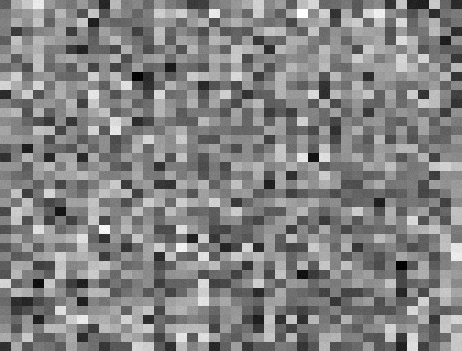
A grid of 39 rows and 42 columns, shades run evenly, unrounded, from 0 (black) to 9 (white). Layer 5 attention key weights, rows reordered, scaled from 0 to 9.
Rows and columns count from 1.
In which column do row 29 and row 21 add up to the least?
15
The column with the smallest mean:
31
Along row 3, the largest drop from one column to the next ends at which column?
9
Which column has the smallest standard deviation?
32
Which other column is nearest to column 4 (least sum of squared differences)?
37
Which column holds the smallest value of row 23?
35
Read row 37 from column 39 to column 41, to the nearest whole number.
4 3 7
